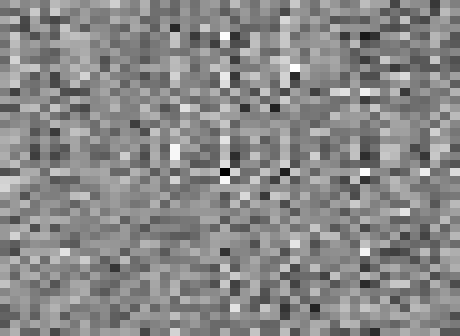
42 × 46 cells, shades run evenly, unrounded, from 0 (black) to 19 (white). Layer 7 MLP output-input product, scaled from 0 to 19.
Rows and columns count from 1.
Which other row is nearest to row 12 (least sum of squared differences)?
39
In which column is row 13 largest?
29
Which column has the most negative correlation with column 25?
36
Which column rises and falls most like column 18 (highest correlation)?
26
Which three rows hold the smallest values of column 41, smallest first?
12, 30, 32
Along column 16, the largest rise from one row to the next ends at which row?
17
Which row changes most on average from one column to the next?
20
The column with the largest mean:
23
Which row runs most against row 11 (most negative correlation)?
22
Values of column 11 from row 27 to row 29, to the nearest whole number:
9 12 9
